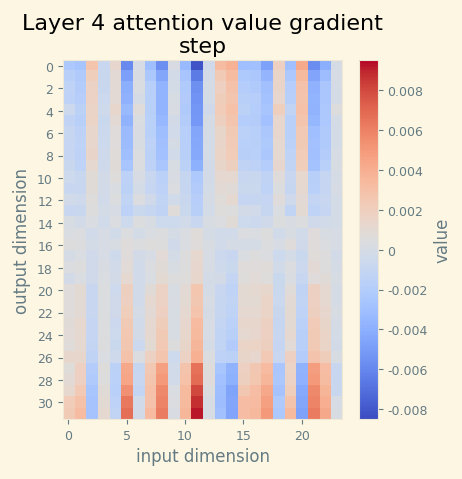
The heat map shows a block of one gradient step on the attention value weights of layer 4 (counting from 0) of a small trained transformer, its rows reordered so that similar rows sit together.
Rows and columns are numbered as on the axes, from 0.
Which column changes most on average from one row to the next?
11
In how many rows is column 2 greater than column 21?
15
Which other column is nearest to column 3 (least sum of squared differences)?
12
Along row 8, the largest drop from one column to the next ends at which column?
21
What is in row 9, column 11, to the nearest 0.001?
-0.004
